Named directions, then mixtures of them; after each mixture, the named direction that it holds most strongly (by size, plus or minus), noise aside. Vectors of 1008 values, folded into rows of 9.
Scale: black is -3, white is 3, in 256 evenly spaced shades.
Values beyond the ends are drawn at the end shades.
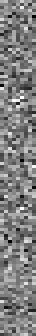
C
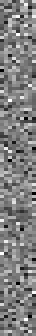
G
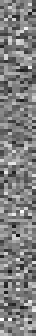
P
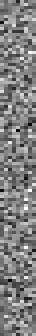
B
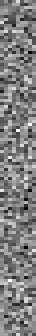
B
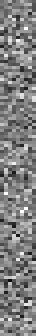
P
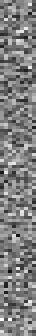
P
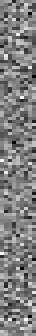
P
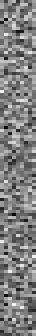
P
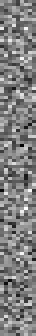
B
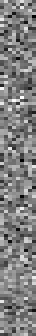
C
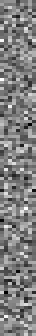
B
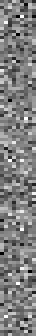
G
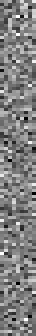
G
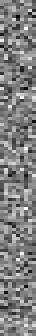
P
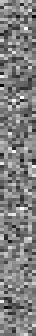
C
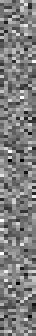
G
